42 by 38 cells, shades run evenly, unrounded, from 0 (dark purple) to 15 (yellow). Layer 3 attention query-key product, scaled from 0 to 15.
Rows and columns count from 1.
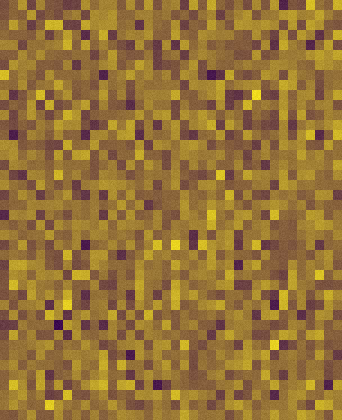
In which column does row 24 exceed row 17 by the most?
30
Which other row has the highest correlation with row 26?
40
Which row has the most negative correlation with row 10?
32
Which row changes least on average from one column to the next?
21
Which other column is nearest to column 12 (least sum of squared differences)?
5
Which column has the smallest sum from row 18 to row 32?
1
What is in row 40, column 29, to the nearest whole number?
9
